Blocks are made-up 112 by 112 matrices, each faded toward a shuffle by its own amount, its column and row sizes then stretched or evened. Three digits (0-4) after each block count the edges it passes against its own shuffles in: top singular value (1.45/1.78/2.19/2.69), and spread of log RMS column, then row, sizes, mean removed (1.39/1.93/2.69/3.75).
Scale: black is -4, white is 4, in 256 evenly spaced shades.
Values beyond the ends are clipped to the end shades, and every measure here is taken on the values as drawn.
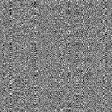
4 3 0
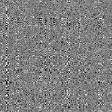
3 3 3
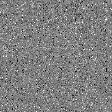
1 2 0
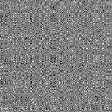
4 2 2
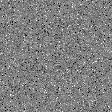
0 1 0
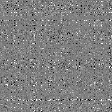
0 3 3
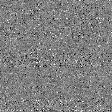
0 1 2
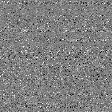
1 0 3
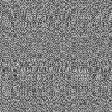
4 0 2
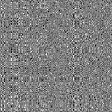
4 3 0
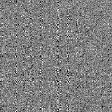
3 3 2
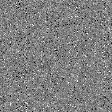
0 2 0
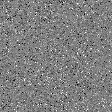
0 1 0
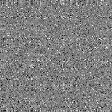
3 0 2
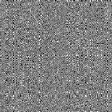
4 3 2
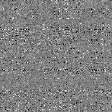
1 2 3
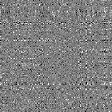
3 2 3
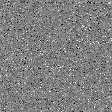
0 0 1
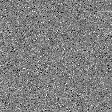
0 0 1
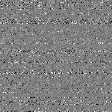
0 0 4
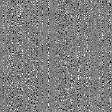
2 4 1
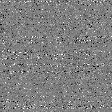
0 0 3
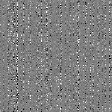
3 4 1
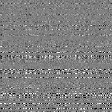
4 1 4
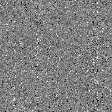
1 2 0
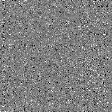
0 2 2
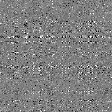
3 2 3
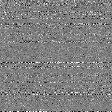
3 0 4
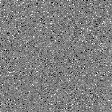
2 0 2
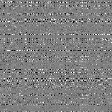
4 1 4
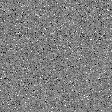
1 0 1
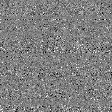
0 0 3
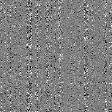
0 4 1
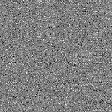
3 0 1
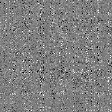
1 3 2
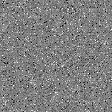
2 1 0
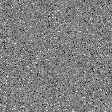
0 1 0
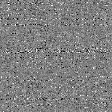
2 1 3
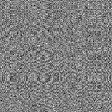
4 2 0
